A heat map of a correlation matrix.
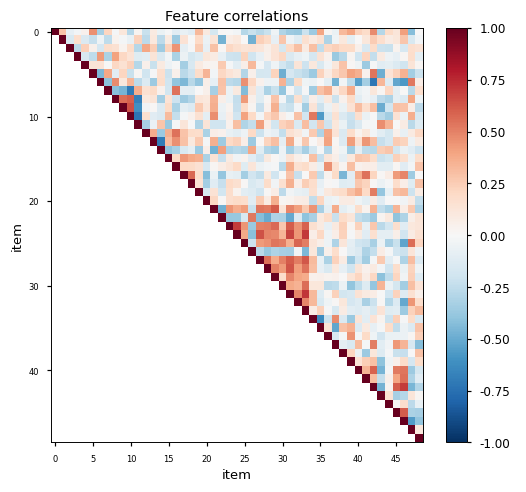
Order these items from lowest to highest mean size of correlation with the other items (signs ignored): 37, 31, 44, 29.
44, 37, 29, 31
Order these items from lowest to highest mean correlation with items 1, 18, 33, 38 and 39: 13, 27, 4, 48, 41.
4, 41, 27, 13, 48
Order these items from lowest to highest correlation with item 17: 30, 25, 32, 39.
25, 32, 39, 30
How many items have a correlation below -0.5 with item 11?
3
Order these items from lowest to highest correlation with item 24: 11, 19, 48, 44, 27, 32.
44, 19, 48, 11, 32, 27
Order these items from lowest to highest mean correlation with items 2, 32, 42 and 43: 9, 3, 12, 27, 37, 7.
3, 9, 7, 12, 37, 27
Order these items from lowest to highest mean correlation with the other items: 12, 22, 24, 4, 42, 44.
22, 44, 4, 12, 42, 24
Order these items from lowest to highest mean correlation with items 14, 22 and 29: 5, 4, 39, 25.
39, 25, 4, 5
